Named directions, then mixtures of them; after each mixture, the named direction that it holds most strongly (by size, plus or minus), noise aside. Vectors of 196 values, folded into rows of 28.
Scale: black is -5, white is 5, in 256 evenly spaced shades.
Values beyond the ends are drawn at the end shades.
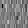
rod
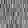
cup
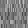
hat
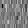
rod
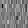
rod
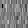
rod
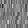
rod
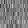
cup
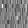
rod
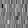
rod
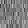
cup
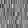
cup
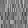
hat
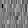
rod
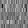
rod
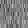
cup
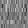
hat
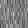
cup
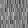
hat
